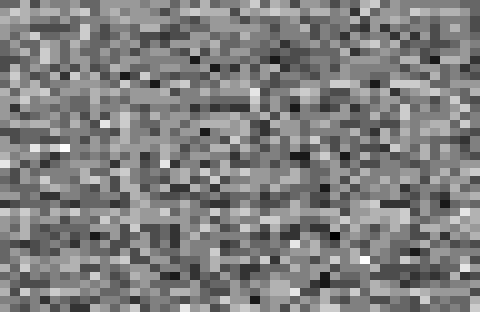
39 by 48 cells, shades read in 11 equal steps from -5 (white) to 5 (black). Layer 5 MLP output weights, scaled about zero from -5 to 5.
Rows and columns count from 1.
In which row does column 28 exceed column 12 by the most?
33
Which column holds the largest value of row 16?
27
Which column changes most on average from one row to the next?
22
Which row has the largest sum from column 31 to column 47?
35
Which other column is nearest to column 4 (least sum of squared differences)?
7
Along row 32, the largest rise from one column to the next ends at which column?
23
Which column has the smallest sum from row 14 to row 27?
13
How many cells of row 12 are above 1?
5
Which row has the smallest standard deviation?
3
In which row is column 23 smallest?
38
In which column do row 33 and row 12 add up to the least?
37
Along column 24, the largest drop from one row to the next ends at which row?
15
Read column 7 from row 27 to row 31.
-1 2 1 0 1
